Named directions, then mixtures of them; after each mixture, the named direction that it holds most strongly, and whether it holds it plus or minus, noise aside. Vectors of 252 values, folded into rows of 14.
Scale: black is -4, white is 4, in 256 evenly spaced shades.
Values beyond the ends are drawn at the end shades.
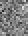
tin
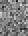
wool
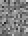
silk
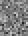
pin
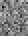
silk, plus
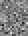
pin, plus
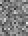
pin, plus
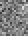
tin, plus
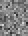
pin, minus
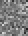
silk, minus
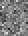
pin, minus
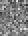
wool, minus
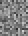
pin, minus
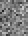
tin, plus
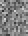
silk, plus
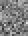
pin, plus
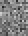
wool, plus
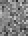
wool, plus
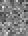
wool, minus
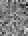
wool, minus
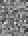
silk, minus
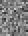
silk, minus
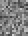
silk, plus
